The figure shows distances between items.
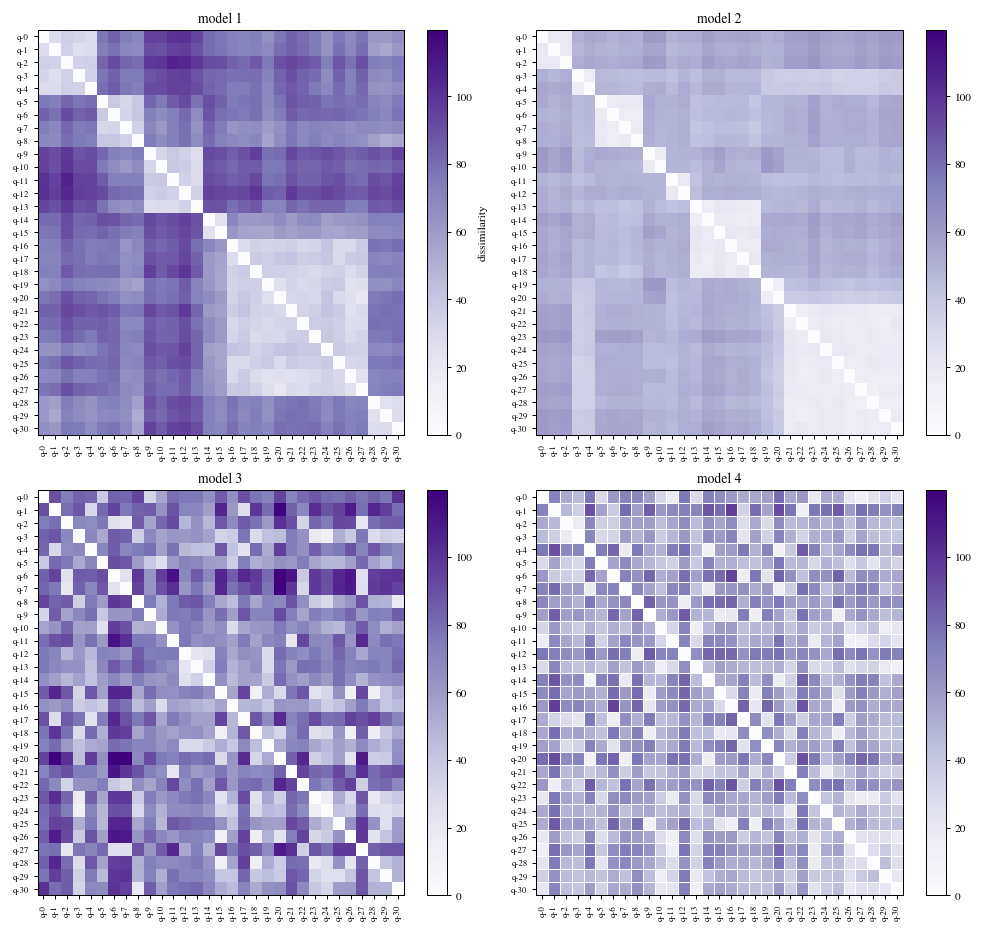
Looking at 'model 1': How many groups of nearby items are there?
6
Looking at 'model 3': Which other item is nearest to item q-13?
q-12
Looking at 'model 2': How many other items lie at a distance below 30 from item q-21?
9
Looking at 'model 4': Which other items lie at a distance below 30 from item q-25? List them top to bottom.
q-9, q-15, q-16, q-18
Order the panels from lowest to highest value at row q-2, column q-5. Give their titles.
model 4, model 2, model 3, model 1
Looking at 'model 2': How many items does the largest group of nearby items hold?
10
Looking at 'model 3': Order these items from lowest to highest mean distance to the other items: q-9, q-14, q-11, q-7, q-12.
q-14, q-12, q-9, q-11, q-7
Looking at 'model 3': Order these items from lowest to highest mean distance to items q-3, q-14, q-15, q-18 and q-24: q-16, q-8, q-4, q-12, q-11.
q-16, q-8, q-12, q-11, q-4
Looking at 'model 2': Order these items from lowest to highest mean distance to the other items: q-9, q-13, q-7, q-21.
q-21, q-13, q-7, q-9
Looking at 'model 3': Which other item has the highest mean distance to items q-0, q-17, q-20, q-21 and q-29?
q-6
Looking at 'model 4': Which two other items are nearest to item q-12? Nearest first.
q-8, q-24
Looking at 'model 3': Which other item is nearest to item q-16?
q-10
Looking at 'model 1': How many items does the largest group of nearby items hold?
12
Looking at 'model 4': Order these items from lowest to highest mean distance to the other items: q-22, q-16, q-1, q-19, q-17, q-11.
q-11, q-17, q-19, q-16, q-22, q-1
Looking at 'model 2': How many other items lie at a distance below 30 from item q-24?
9
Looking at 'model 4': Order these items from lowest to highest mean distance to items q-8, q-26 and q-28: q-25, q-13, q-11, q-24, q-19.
q-11, q-13, q-24, q-19, q-25
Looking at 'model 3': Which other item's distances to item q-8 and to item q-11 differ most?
q-21
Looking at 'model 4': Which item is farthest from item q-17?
q-16
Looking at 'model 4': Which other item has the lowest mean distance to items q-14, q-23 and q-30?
q-13
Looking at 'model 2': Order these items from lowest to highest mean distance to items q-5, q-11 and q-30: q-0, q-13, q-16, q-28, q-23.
q-28, q-23, q-13, q-16, q-0
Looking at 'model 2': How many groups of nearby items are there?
8
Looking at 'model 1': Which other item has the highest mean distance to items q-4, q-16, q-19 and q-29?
q-12
